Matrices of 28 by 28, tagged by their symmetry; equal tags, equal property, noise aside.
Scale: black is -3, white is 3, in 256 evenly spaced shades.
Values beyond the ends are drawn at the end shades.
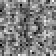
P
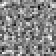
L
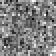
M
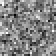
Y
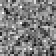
M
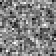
M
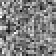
P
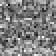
L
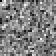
Y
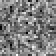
P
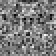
L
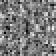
P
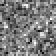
Y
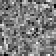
Y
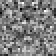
L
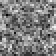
L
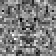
L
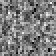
P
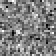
M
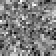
Y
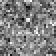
L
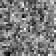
M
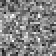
P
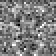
L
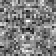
L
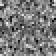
L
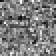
M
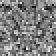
L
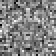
L
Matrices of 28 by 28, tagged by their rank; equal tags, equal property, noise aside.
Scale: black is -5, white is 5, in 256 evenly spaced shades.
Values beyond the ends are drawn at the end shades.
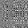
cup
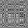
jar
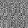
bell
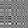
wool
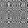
jar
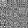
bell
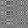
wool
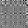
jar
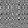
cup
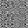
bell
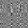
cup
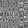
bell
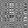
jar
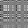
wool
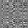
jar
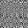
bell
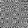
cup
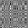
jar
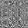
bell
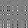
wool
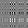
wool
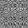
cup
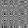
jar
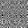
bell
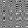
jar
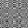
jar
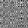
bell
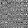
bell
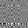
wool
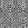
bell
